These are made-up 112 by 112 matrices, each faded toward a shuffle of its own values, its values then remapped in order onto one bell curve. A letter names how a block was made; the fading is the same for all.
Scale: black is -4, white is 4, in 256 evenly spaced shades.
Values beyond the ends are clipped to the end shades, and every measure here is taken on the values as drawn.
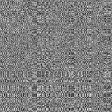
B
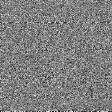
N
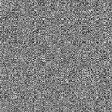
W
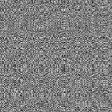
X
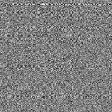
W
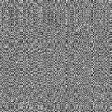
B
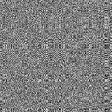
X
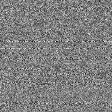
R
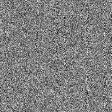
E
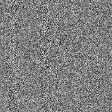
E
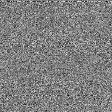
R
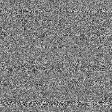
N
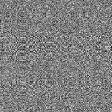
W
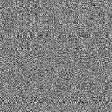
W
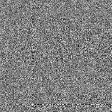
N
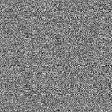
W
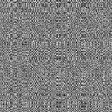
B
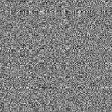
W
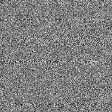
N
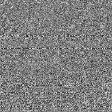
N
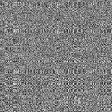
X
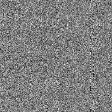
E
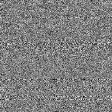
N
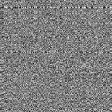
W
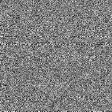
N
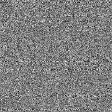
N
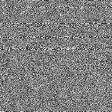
N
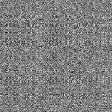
W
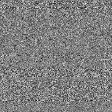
N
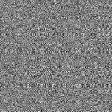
W
